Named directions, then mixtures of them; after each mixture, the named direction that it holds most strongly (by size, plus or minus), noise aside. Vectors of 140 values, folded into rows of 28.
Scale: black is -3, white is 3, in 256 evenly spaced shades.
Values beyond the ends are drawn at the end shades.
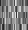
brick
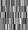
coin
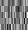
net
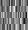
coin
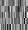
net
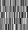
coin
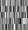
coin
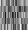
brick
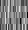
coin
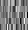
net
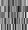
net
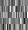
net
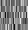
coin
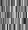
coin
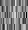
brick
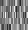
net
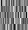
coin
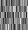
coin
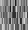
brick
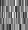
brick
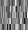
net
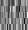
net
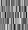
coin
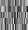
brick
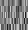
net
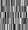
coin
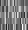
brick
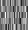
coin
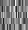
brick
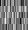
coin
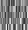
coin
